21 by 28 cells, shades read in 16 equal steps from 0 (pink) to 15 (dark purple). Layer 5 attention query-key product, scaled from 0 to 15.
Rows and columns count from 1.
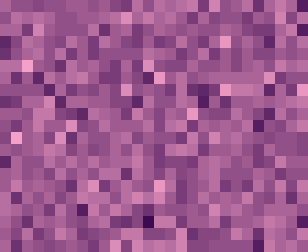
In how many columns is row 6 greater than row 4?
9
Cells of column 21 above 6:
12
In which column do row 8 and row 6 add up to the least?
28
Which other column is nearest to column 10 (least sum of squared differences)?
23
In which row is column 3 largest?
19
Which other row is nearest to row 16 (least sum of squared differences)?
2
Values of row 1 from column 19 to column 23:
10 3 8 7 5
